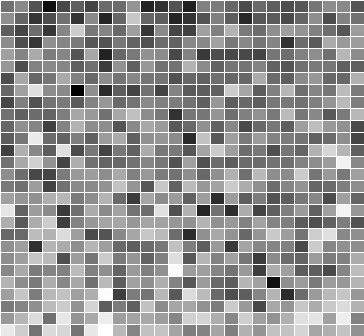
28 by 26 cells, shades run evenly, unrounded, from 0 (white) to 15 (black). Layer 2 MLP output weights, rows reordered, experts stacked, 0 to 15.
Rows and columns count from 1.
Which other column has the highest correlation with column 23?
5
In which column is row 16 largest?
4
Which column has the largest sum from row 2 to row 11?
13
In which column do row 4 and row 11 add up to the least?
24
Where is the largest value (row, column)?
8, 6
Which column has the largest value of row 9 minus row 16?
17
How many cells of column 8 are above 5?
22
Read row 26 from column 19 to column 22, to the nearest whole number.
11 5 6 3
